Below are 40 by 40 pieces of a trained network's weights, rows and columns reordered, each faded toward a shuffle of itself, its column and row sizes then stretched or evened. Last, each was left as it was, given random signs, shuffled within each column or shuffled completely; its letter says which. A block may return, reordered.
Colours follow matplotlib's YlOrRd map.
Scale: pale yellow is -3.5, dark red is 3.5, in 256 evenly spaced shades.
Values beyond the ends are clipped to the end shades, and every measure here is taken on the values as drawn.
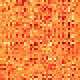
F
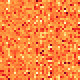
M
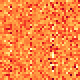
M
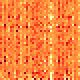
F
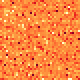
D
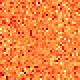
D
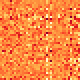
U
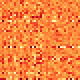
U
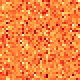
M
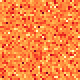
D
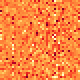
M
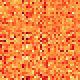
F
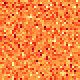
D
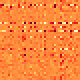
U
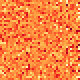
M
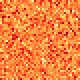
D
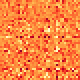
U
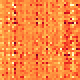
F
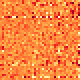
U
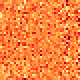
M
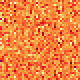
M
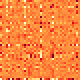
F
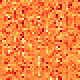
M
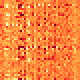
F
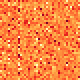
M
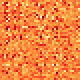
U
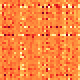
F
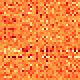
F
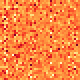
M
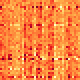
F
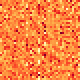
M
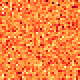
D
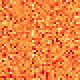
M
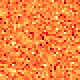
D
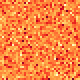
D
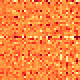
F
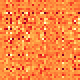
F
